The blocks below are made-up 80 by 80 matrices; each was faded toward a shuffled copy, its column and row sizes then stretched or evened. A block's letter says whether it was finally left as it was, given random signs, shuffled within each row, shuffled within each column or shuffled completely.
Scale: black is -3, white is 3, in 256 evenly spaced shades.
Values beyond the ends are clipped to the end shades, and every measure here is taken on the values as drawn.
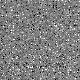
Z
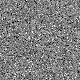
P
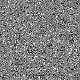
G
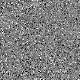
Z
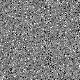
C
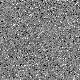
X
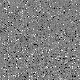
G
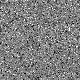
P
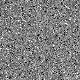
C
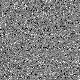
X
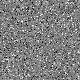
P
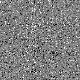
Z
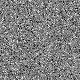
P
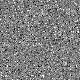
X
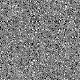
G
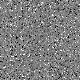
Z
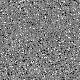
X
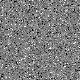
Z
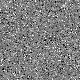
P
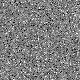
P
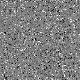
G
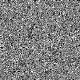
X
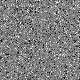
C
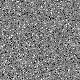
P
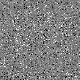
G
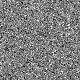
P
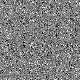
Z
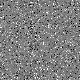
Z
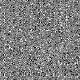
G
